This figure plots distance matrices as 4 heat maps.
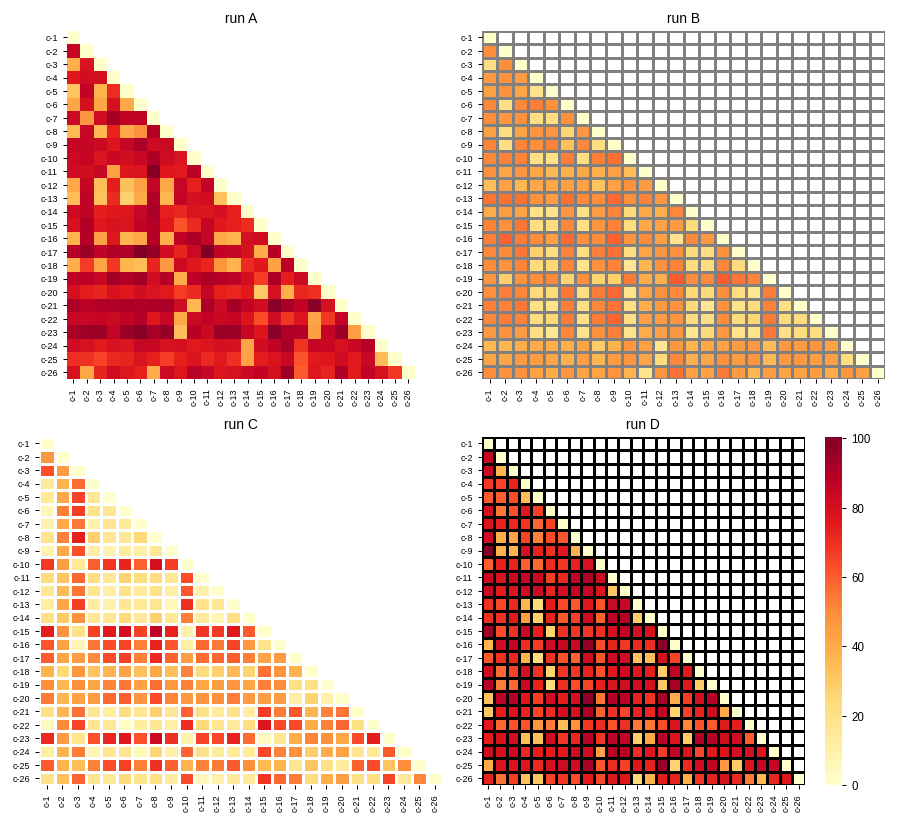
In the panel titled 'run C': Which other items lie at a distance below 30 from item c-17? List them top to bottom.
c-19, c-20, c-25
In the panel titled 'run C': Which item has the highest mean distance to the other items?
c-15
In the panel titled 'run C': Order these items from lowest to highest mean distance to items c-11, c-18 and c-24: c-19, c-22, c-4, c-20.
c-4, c-22, c-19, c-20
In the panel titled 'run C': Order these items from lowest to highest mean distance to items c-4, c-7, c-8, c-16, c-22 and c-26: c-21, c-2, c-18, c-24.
c-24, c-21, c-18, c-2
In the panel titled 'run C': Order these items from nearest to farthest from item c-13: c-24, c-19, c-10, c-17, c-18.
c-24, c-18, c-19, c-17, c-10
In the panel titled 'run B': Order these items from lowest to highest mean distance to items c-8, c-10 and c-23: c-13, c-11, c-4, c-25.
c-4, c-11, c-25, c-13
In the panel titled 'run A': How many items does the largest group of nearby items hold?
9
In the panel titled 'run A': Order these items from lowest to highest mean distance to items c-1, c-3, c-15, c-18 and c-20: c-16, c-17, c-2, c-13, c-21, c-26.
c-13, c-16, c-17, c-26, c-2, c-21
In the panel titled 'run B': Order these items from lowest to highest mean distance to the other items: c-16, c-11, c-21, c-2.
c-21, c-11, c-2, c-16
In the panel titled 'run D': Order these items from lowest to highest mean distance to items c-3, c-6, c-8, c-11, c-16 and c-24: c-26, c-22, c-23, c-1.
c-22, c-26, c-1, c-23
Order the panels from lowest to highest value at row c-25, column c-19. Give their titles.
run C, run B, run A, run D
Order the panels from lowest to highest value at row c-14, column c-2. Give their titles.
run C, run B, run D, run A
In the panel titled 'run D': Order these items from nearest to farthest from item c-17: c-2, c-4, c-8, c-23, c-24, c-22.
c-23, c-4, c-22, c-8, c-2, c-24
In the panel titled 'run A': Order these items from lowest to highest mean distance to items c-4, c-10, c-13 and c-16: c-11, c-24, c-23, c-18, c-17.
c-18, c-11, c-24, c-17, c-23
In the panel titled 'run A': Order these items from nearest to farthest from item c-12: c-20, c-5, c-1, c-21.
c-5, c-1, c-20, c-21
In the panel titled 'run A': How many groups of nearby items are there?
7
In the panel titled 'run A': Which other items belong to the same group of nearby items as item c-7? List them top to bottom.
c-2, c-26
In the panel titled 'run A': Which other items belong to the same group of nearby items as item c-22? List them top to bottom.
c-9, c-19, c-23
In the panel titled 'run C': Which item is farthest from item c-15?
c-8
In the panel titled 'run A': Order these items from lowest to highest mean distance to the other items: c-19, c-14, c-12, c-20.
c-12, c-20, c-14, c-19
